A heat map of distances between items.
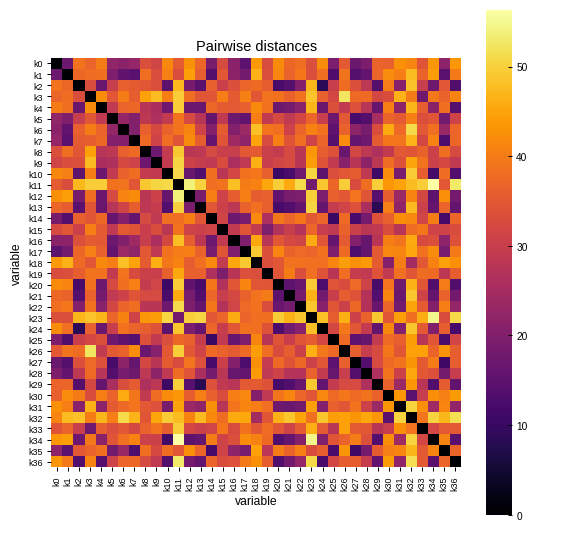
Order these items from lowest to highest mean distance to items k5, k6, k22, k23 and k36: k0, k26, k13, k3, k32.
k13, k0, k26, k3, k32
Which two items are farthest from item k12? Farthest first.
k11, k23
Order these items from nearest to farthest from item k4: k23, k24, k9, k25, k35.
k24, k9, k25, k35, k23
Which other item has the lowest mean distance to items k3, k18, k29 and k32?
k30
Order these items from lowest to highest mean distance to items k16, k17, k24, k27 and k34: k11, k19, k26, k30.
k19, k26, k30, k11
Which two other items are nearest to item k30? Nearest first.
k32, k18
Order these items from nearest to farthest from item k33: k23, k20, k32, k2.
k2, k20, k32, k23
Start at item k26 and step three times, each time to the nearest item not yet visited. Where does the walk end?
k28
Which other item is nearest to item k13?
k29
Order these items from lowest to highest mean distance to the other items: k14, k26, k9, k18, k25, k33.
k25, k14, k9, k33, k26, k18
